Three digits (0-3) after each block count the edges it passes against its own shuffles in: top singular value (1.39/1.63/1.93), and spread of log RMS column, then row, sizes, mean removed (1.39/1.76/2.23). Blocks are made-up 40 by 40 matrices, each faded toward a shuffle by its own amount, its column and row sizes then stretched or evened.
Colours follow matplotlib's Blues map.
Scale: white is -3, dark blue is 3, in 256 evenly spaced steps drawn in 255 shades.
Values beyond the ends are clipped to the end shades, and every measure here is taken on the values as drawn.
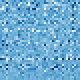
2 2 3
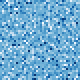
0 0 0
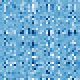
3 3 2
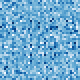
1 2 2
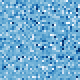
0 0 2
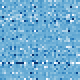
1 1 3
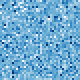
0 0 0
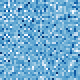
2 0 1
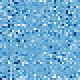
0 2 3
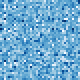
1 2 2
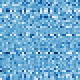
3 0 3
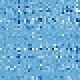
1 2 3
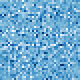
2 0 2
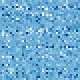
0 2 3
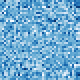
2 0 2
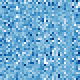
1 3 1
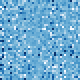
0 3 0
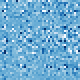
2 2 3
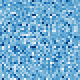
2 1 1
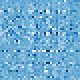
2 1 3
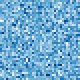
1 2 0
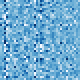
3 3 1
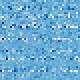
0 0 3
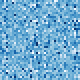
1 2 1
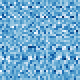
3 0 3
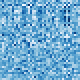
3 2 2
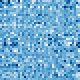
2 0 3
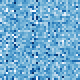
1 3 1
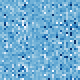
0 3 1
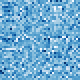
2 0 2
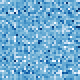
1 1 2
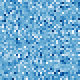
2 1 1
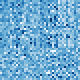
2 2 0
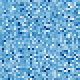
2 1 0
